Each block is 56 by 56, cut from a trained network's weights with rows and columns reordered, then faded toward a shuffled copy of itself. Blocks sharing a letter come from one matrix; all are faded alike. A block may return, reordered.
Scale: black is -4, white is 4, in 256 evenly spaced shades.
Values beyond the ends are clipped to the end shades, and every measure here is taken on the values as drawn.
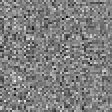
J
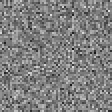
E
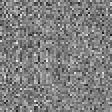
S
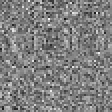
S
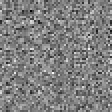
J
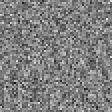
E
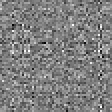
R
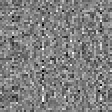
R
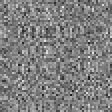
J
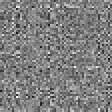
S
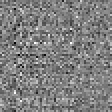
R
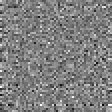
R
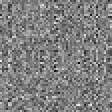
J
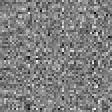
R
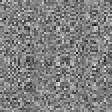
J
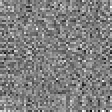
S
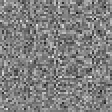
J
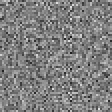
E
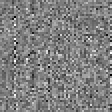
R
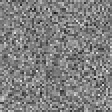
E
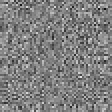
J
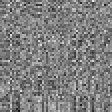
J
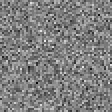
E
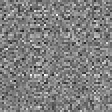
S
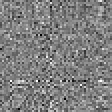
R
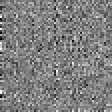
R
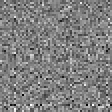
R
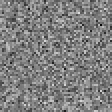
E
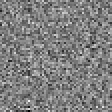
E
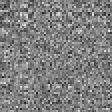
S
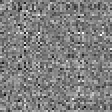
R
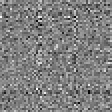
R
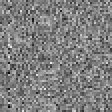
E
